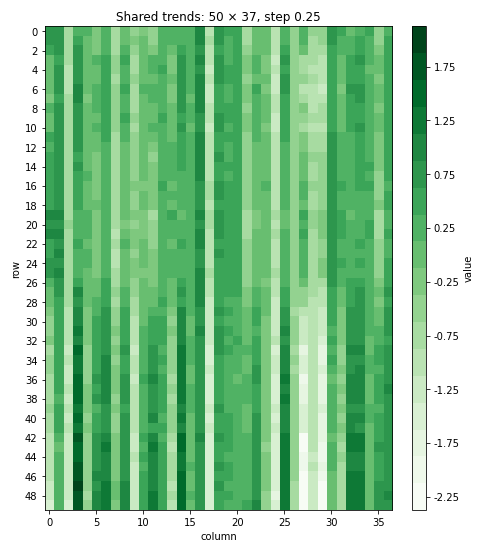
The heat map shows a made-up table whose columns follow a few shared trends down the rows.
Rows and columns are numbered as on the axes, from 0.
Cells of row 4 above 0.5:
5
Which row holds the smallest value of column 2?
49
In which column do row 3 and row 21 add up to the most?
16
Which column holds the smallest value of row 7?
17
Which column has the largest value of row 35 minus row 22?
11
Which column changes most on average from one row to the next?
27
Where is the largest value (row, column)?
47, 3
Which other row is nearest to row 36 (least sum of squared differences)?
44
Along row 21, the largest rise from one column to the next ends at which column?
18
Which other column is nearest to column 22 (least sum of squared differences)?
8
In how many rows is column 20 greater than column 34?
36
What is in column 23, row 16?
0.25
